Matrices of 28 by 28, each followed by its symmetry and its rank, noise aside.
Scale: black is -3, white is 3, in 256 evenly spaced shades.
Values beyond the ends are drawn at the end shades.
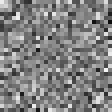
symmetric, rank seven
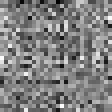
antisymmetric, rank six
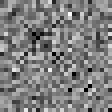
symmetric, rank seven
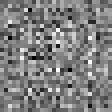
no symmetry, rank five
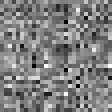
no symmetry, rank five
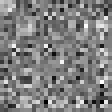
symmetric, rank five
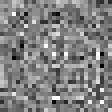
symmetric, rank five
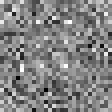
symmetric, rank seven
